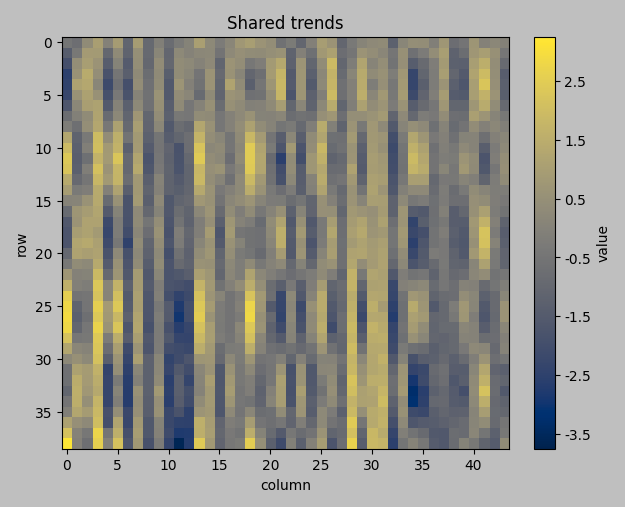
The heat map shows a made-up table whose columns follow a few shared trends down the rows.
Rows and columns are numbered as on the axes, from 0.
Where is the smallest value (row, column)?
38, 11
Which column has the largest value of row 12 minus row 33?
34
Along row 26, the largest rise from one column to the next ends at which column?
13
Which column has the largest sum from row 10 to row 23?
3
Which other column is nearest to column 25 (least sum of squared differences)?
7
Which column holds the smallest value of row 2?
0
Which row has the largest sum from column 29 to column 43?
1
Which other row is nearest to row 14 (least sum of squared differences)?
8
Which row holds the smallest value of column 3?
4
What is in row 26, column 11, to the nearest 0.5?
-3
